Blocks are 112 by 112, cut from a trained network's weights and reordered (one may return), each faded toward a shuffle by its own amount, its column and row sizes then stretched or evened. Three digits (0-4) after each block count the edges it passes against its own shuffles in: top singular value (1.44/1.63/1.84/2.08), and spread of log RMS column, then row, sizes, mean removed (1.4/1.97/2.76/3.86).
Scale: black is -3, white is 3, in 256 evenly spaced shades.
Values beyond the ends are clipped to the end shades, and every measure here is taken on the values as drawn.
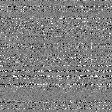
1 1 4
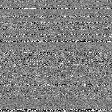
4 0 4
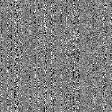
4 4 1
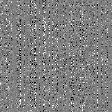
2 4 2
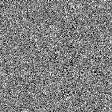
1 1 1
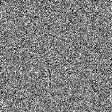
1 2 1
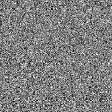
4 0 2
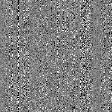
0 4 1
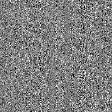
0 3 0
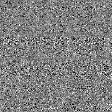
2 1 3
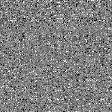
1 1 2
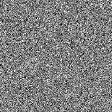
2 2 0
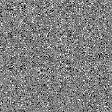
2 2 1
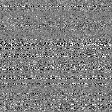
2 1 4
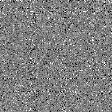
1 2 2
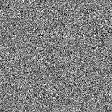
2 0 1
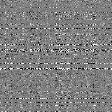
2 2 4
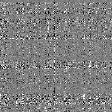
0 3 4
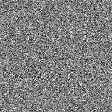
3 0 1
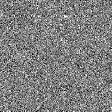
2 1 1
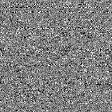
2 1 3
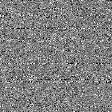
0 1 3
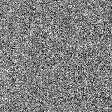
0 0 0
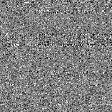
2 0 3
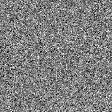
2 1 0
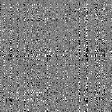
2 4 3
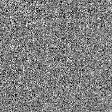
0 1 2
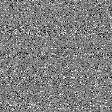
1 0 3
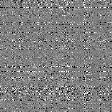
3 3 4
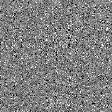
2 2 1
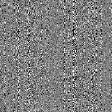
4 4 0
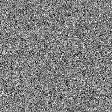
1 0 1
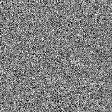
2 1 0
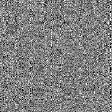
4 3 1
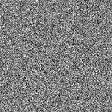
4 1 0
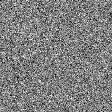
1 0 0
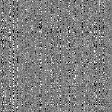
4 4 1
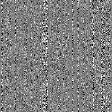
2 4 0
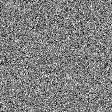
0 0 0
